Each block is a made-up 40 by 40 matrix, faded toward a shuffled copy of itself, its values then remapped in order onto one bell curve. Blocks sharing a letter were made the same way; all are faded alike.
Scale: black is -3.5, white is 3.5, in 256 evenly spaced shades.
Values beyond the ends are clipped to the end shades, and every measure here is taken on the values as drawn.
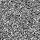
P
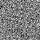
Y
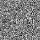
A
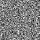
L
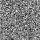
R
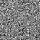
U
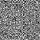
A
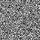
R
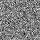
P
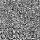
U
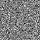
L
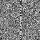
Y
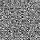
A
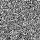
P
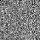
L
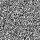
P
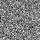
P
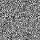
U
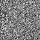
Y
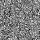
Y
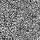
R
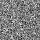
P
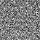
Y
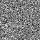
Y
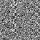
A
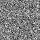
P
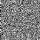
A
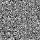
R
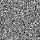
R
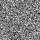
P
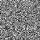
U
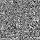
R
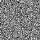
Y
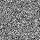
P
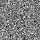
Y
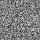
R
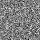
P
